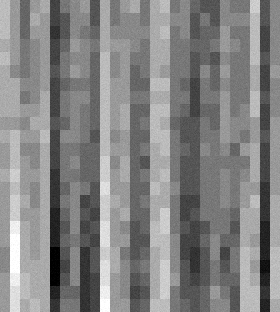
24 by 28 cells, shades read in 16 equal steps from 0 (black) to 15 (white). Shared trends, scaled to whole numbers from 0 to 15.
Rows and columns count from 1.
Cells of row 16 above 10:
3
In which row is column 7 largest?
11
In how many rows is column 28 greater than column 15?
23
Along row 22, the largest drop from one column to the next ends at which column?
6
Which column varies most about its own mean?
2
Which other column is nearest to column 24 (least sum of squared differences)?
15
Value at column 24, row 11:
8
